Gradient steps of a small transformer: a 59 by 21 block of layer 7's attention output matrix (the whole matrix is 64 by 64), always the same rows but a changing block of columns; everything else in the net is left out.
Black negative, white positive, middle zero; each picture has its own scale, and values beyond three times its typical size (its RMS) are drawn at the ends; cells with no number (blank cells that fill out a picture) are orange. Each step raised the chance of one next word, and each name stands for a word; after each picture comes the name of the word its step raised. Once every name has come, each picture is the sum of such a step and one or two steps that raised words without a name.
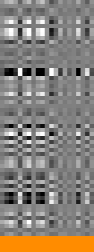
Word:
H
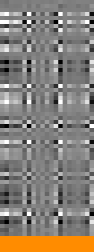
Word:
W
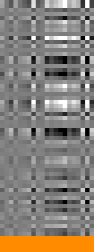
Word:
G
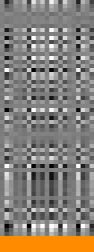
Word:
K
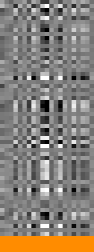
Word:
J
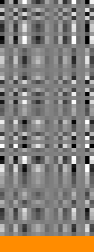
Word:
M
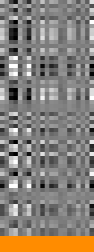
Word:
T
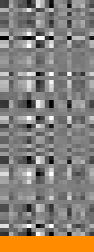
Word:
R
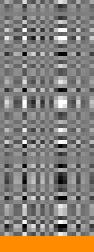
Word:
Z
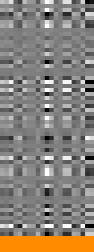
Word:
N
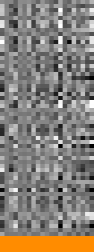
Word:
J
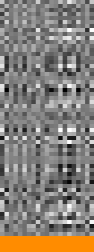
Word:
Z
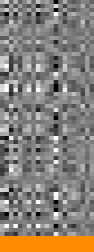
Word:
N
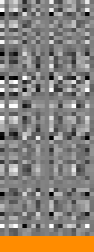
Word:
N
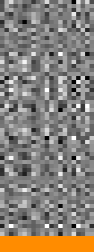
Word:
N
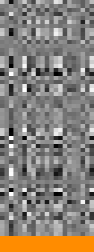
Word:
H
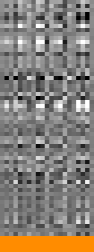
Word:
J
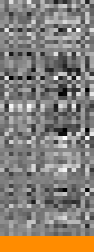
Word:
H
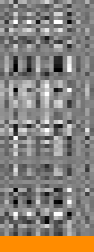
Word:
W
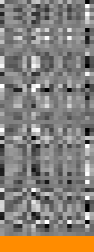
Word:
Z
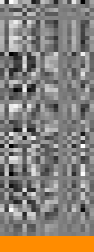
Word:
M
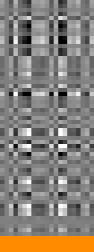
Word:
T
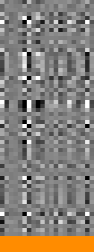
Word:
W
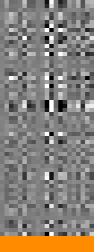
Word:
R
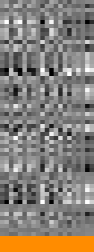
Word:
H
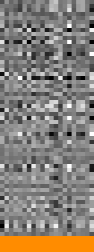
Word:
K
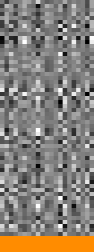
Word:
Z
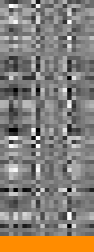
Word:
J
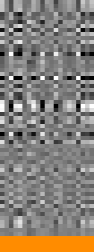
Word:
W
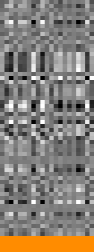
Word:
W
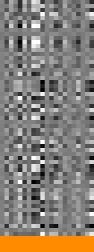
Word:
N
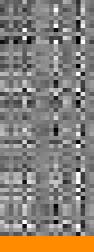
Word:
Z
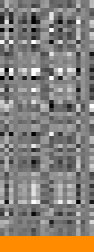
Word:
H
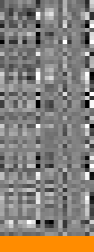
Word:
H
